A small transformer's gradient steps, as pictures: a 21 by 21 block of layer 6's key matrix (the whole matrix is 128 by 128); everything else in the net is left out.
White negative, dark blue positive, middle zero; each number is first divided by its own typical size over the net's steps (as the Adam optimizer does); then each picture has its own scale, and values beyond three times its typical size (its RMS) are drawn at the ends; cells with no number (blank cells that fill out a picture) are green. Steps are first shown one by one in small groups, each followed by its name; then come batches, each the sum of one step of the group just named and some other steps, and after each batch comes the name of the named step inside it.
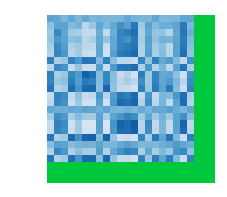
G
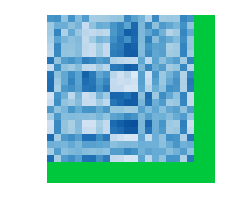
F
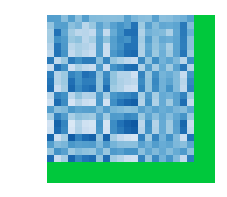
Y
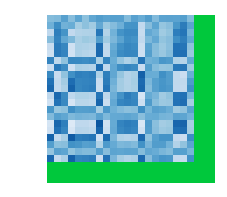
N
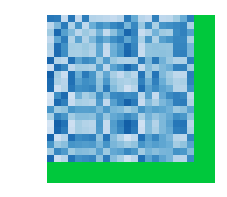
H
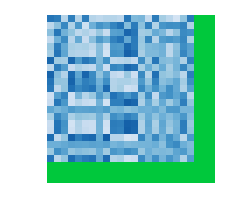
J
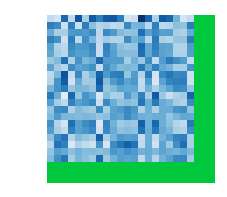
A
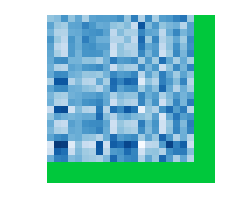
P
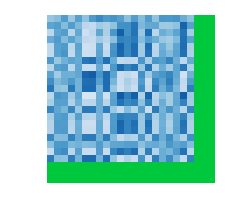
G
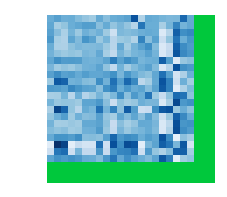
P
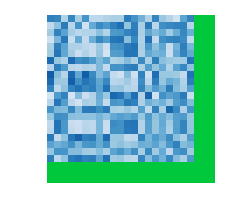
J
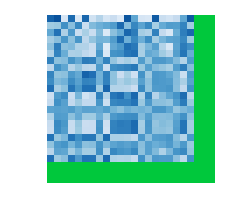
J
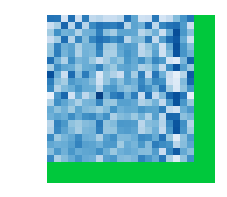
H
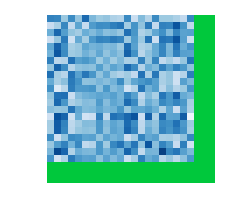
H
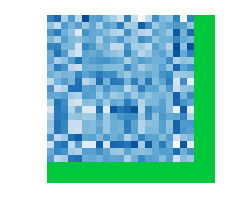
H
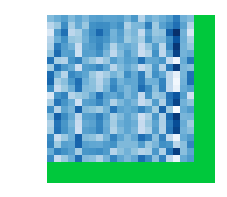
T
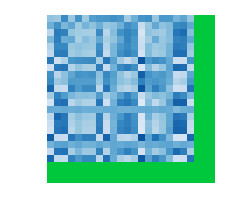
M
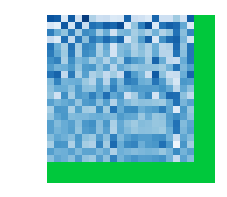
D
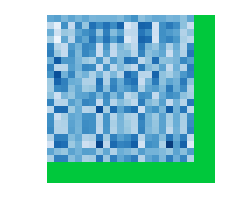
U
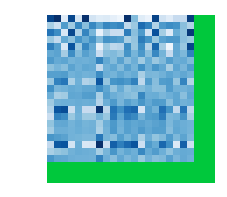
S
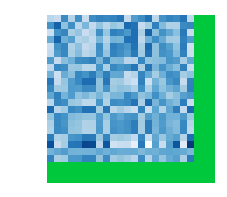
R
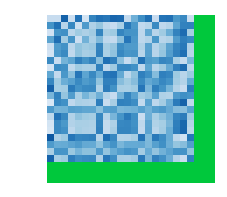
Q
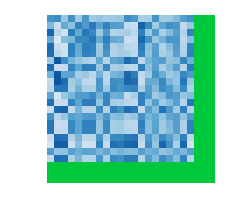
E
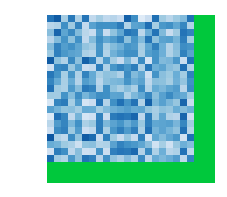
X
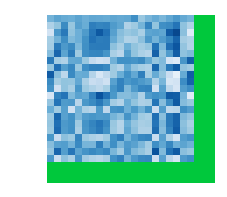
T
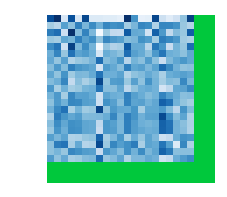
S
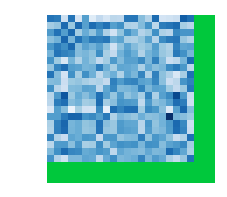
M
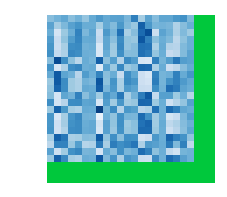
U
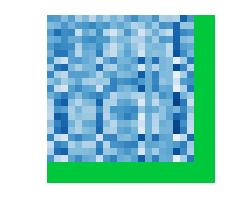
M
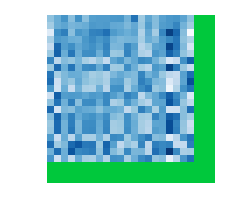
T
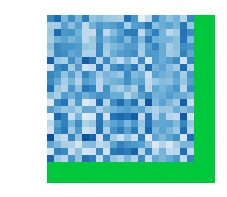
X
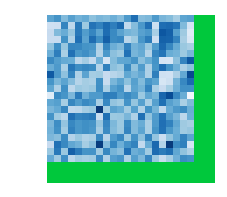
U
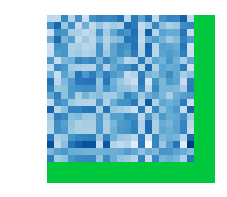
R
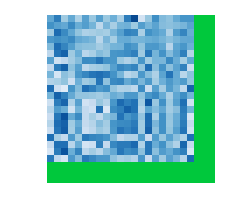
S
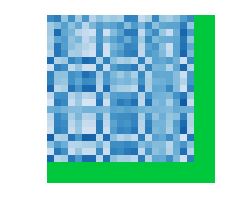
X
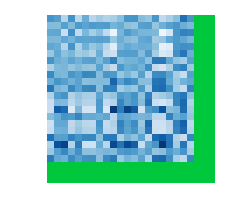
Q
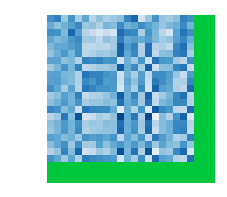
D
